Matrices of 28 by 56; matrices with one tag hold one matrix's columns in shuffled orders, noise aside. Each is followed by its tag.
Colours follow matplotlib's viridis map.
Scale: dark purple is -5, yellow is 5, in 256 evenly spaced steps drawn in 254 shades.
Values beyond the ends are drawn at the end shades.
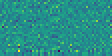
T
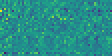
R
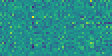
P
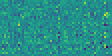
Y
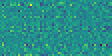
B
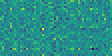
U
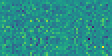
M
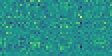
P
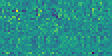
R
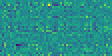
B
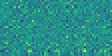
T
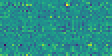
B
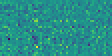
M
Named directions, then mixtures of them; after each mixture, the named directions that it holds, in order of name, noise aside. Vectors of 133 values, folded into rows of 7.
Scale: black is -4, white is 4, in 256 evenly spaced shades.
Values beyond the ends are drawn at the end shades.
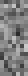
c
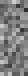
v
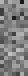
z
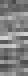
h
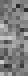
c, h, v.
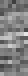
h.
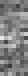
h, v.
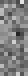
c, z.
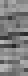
h.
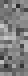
c, h, v.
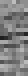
h.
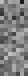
z.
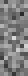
c, z.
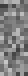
c, v.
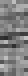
h.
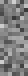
c, v, z.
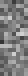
h, v, z.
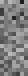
z.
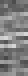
h.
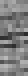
h.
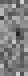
c, z.
